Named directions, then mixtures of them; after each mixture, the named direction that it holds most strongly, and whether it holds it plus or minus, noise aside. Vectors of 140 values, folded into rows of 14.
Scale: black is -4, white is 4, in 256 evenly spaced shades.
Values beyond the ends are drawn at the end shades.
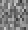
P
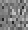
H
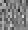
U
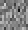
U, plus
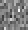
P, plus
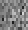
H, plus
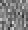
U, minus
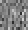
H, plus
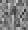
P, plus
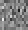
H, minus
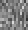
H, minus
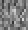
P, minus
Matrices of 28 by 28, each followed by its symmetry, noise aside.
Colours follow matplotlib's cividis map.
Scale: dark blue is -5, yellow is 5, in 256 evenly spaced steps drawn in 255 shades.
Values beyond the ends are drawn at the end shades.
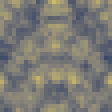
mirrored left to right.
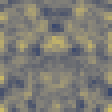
mirrored left to right.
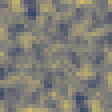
same after a half turn.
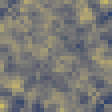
symmetric.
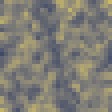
same after a half turn.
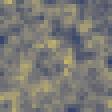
symmetric across the other diagonal.
